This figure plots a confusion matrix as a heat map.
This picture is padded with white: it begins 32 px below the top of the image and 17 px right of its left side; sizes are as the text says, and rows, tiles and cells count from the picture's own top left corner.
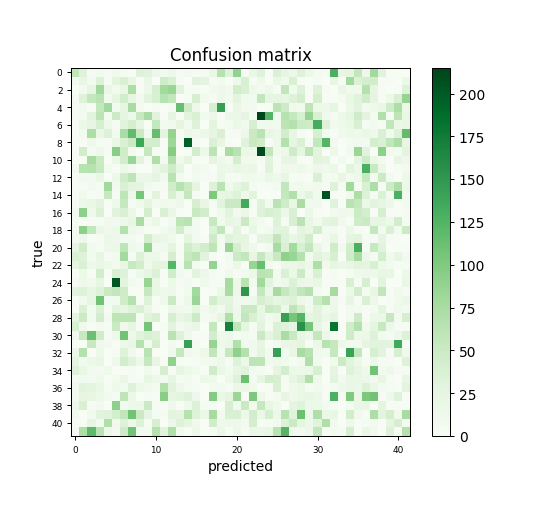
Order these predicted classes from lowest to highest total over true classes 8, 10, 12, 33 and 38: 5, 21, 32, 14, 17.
32, 17, 21, 5, 14
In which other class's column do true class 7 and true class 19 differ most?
41
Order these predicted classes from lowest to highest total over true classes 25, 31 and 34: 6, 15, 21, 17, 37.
6, 15, 17, 37, 21
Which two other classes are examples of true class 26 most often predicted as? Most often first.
3, 15
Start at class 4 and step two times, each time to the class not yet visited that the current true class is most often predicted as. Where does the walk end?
1
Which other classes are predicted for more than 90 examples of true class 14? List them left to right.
8, 17, 31, 40
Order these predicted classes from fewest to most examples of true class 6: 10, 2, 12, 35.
12, 2, 35, 10
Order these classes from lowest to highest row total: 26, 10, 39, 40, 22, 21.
40, 10, 26, 22, 21, 39
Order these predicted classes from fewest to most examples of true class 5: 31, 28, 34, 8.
31, 34, 28, 8
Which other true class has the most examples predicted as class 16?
20
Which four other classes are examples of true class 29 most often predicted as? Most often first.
32, 19, 28, 9
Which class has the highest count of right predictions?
8
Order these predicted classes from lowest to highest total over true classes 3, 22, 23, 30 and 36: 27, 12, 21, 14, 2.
21, 14, 27, 2, 12
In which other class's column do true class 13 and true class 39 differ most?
28
